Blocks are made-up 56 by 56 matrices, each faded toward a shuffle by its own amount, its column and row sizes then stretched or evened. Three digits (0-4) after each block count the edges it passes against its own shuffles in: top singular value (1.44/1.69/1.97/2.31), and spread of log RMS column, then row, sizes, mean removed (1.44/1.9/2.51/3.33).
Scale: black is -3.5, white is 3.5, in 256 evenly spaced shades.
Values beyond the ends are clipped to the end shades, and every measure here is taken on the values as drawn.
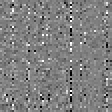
3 3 1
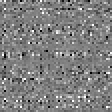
2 1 3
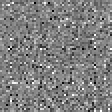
1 1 2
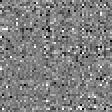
2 1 2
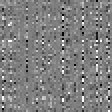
3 4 0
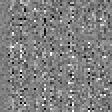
0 3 0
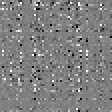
0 3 3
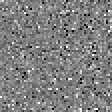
0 1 1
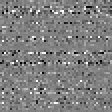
0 0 4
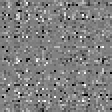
2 2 3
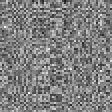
4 1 0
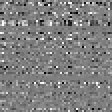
3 1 4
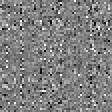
2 3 1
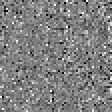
1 1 0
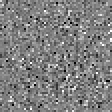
1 0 0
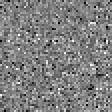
1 0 1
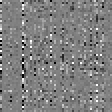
1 4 1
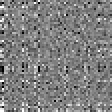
4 3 2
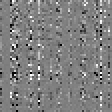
2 4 2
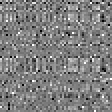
4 1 2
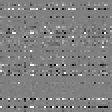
3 2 4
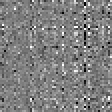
3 3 1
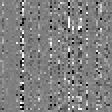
3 4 0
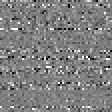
1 1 4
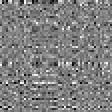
4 0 3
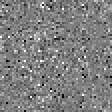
0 1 1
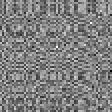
4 1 0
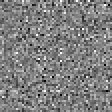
0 1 2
